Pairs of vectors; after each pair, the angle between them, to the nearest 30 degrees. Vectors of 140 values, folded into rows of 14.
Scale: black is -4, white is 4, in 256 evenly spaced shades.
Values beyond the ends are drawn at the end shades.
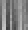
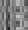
60 degrees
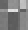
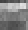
60 degrees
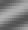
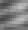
90 degrees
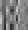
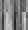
90 degrees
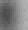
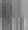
30 degrees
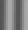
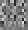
90 degrees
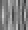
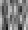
90 degrees
